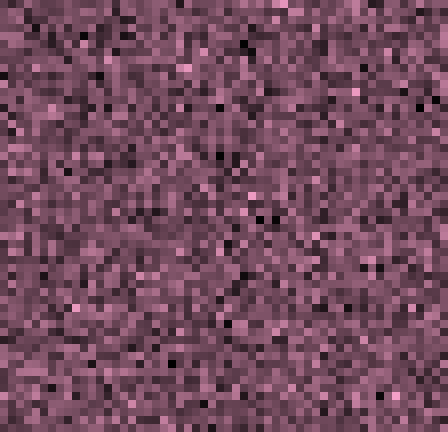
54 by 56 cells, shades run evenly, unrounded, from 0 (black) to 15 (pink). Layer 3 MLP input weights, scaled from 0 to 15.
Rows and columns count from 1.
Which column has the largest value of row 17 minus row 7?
15
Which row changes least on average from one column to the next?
18
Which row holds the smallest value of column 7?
49
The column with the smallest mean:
41
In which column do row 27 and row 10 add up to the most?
31
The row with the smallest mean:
28
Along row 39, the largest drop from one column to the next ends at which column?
53
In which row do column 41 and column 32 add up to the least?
7
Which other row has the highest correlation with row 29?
12
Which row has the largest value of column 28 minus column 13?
10
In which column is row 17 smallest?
2
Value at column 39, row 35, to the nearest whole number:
3
